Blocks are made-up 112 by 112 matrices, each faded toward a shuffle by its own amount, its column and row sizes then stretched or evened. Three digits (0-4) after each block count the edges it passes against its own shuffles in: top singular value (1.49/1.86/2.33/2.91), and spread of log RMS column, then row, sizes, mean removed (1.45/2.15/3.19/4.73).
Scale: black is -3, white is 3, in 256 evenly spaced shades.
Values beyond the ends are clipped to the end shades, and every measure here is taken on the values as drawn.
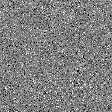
0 1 0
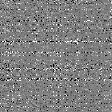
3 2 3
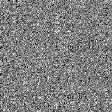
2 2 1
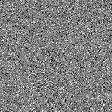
2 0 0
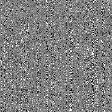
1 3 0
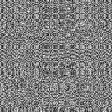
4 1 0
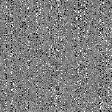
1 3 0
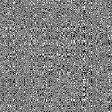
3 3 2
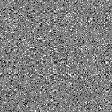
3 0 1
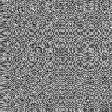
4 0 0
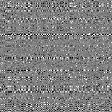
4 1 3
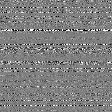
2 0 4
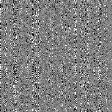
3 3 0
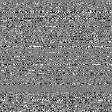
0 0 4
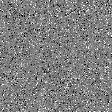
0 1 1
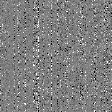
1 3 0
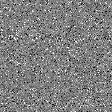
2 0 1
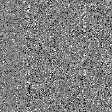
1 2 0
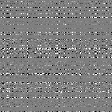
4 2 4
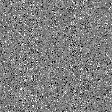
1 2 0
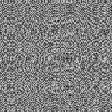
4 0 0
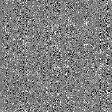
1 3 1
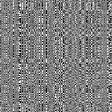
4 4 0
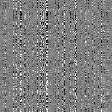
4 4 0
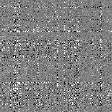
1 3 3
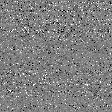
0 0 2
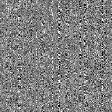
2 3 0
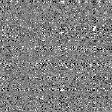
2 2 3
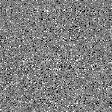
1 1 2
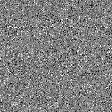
2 0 1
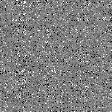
0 2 2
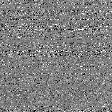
0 0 3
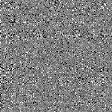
2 2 2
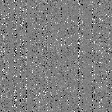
1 3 0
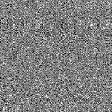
3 1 1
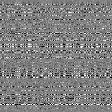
4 0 4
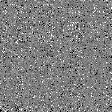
1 2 2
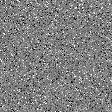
1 0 0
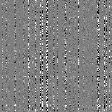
2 4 1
